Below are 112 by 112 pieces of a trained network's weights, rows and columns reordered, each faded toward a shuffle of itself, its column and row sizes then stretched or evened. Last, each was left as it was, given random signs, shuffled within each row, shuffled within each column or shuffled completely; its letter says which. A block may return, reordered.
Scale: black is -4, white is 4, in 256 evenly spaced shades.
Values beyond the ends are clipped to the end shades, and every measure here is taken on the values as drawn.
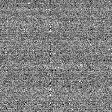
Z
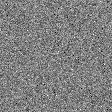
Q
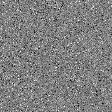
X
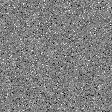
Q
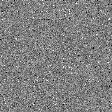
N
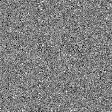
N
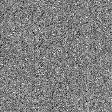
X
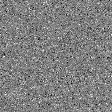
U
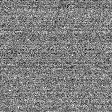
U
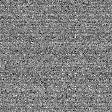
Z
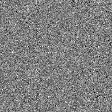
N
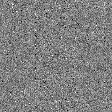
X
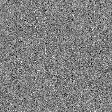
X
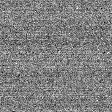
U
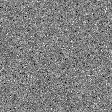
Q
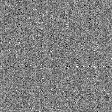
Z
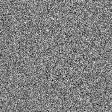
X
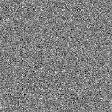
Z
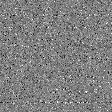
U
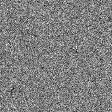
X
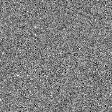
N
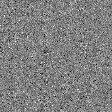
X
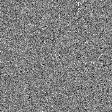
X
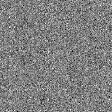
Z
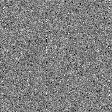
X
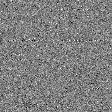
U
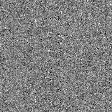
X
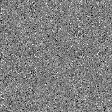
X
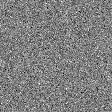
Q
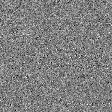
U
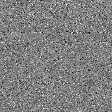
U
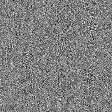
X
